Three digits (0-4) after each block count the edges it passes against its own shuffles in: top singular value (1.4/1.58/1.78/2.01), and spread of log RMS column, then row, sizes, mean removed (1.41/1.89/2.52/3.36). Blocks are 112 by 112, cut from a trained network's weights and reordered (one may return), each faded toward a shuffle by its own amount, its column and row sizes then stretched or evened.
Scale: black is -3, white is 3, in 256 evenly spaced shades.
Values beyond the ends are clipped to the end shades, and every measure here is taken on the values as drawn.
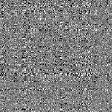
4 3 4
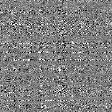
1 3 4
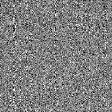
3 3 1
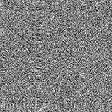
4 1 0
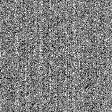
1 0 1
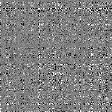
1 4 4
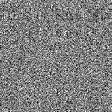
3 1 0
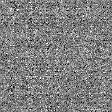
0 2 1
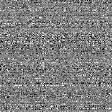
2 1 4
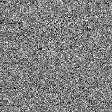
1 0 2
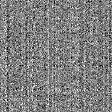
3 2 2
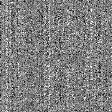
2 2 2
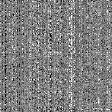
4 4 2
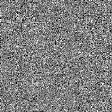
1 2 1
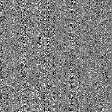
3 4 1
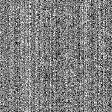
4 2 1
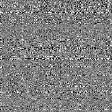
3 2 4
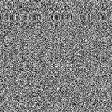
4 0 1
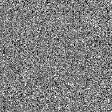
1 2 1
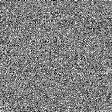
1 0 2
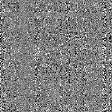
1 4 3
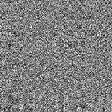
4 1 1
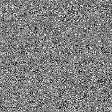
2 1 3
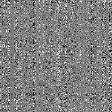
0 4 3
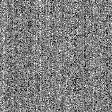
1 2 0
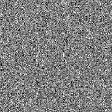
3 2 1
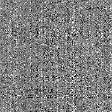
1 3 3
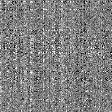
3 2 3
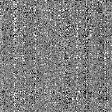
1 3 3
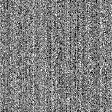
3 2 0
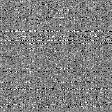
1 0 4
